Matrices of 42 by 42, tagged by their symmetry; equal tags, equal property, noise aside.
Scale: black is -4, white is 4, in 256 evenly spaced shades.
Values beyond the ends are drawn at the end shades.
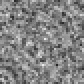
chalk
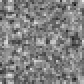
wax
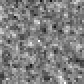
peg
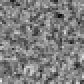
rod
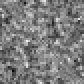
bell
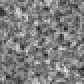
bell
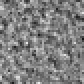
peg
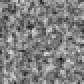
rod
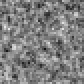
peg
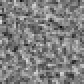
peg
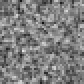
rod
